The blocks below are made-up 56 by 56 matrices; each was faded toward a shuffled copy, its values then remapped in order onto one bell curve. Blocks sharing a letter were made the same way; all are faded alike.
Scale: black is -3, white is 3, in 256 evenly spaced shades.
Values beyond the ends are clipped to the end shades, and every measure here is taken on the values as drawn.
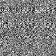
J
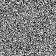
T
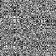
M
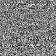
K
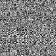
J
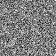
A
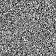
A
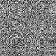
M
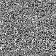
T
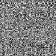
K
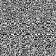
J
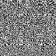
K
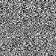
K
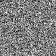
A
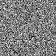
A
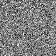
T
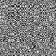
M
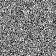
T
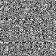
J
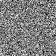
A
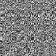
M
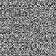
M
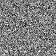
T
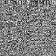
J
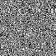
K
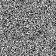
T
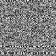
J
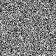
A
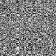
M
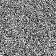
T
